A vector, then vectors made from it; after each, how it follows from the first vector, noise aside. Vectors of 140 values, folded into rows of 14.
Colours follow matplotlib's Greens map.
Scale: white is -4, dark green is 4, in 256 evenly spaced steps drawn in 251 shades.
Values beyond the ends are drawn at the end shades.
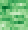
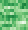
reversed, negated.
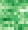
wrapped around, negated.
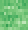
reversed, negated, shrunk.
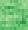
reversed, shrunk.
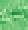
negated, partly zeroed.
